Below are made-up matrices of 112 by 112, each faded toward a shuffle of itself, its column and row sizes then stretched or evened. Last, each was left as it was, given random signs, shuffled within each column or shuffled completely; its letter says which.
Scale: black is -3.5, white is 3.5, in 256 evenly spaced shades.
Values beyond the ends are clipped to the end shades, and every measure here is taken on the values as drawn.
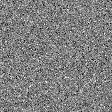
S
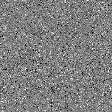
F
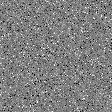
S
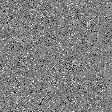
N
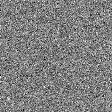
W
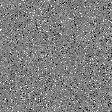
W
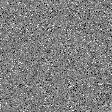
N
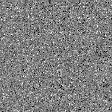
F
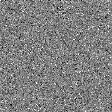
N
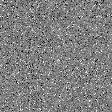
N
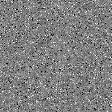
F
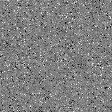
N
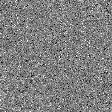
W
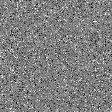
N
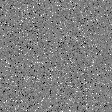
W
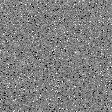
F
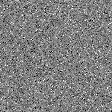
S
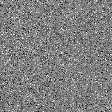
F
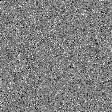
W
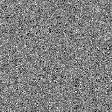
F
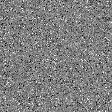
N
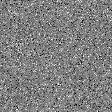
N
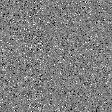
N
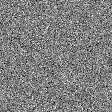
S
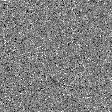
W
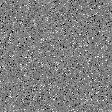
F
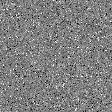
N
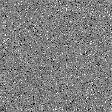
F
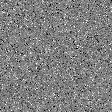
S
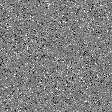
S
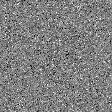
W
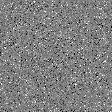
N
